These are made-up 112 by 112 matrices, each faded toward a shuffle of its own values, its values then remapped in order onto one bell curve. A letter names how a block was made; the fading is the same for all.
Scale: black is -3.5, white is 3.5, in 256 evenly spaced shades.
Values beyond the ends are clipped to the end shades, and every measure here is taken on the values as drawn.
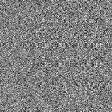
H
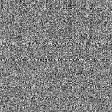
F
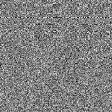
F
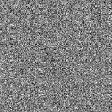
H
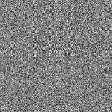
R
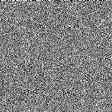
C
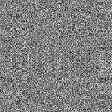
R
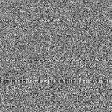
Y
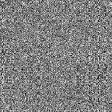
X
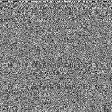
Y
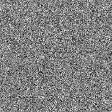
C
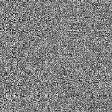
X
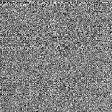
F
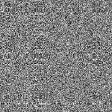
X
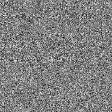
C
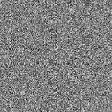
H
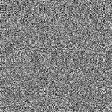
H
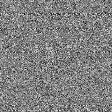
C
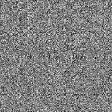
X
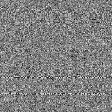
F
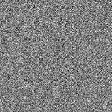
H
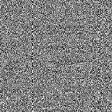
X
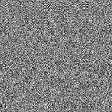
H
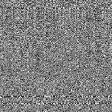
Y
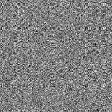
R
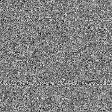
C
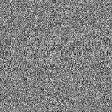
H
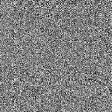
X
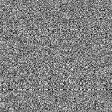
F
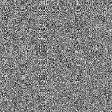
X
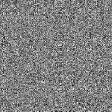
X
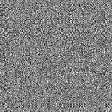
R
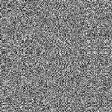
R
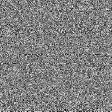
C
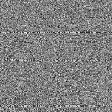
F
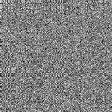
R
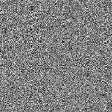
X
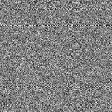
Y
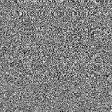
Y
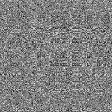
Y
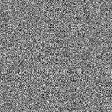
H
